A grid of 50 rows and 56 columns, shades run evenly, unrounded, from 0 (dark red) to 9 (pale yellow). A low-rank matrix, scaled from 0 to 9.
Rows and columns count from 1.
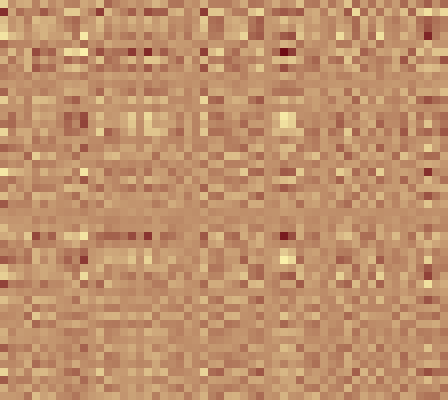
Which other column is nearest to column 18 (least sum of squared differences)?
34
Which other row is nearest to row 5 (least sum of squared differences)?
35
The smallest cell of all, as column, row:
36, 7
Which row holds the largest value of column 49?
2
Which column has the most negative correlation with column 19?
9
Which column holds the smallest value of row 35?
54
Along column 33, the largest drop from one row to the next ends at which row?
3
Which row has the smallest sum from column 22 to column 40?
30
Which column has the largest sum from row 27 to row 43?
1
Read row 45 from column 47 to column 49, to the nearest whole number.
5 5 5
